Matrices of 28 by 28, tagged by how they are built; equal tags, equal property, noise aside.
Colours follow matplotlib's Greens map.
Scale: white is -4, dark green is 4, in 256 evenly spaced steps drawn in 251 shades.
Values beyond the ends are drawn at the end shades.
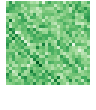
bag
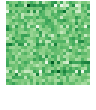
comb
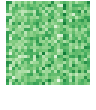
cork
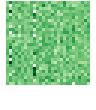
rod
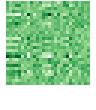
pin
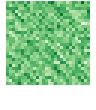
bag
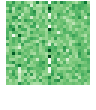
rod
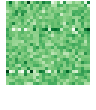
comb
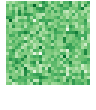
rod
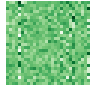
rod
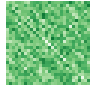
bag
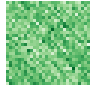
bag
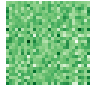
pin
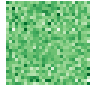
pin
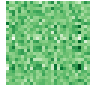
pin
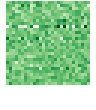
comb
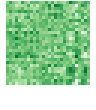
pin
